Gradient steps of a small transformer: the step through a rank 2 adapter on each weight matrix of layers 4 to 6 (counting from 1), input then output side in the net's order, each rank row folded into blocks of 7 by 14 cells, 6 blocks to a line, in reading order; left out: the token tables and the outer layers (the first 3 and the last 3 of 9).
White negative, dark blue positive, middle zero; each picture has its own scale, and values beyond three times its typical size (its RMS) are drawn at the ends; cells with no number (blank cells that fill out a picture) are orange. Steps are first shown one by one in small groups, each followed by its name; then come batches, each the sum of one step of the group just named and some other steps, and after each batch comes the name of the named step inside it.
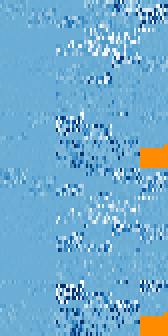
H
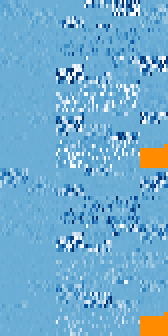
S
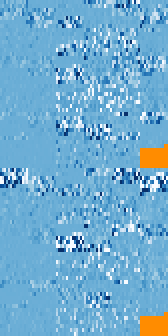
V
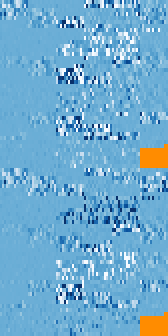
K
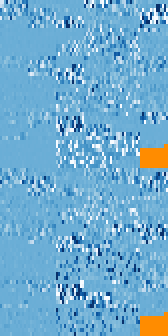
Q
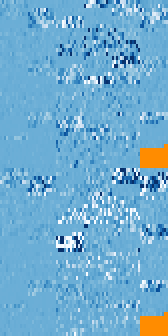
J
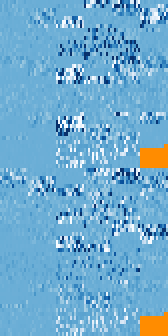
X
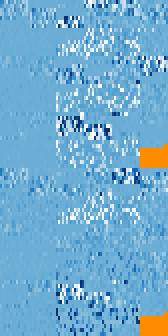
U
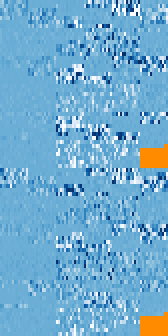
S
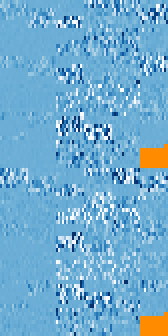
U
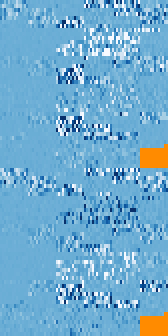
K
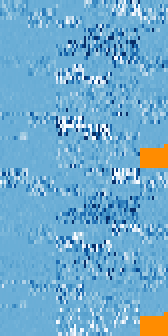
S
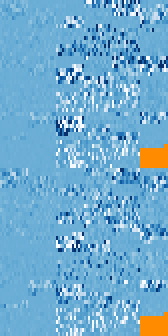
S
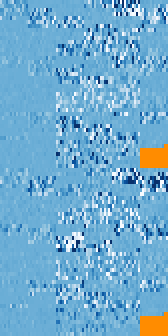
J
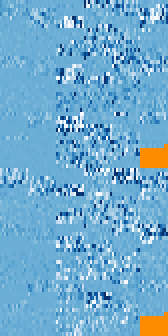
X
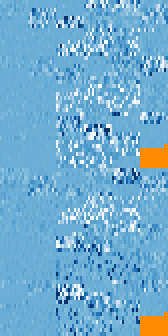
U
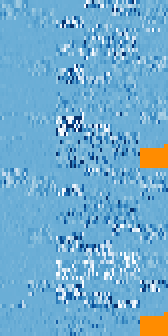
K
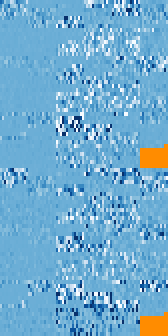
U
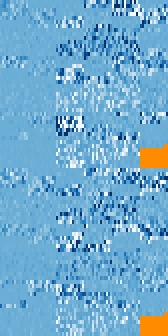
X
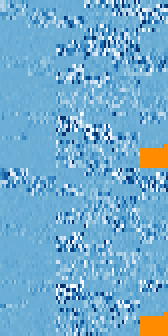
H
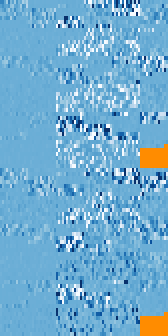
U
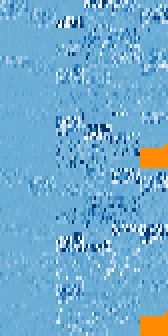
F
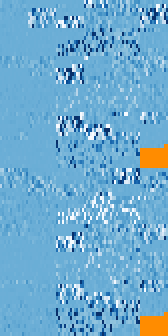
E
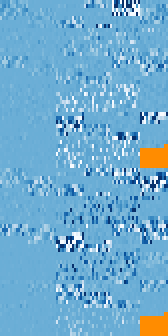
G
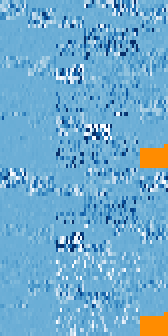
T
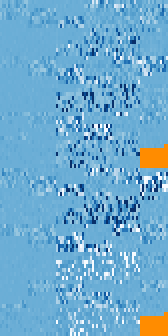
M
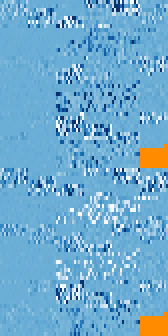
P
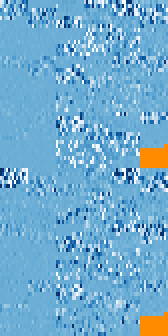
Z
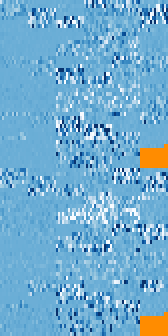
E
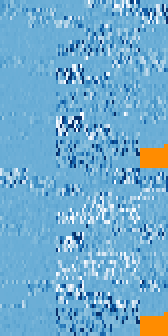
E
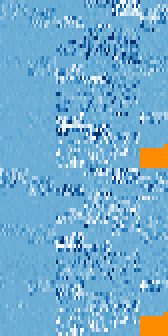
P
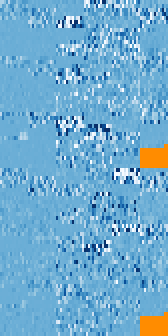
F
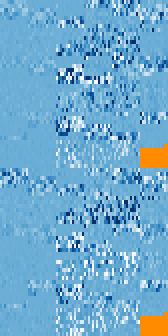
M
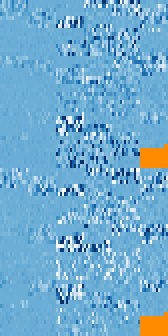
F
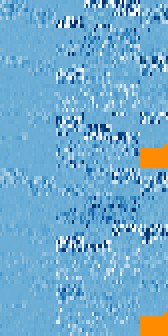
F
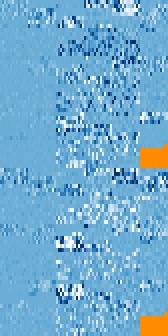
P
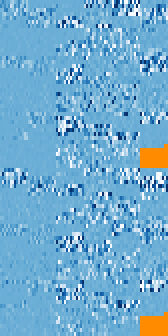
P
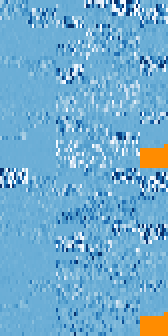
Z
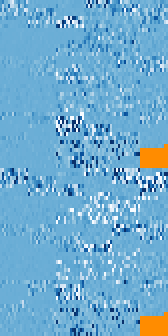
P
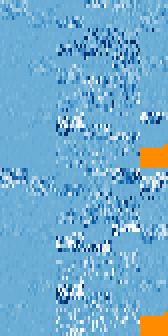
M
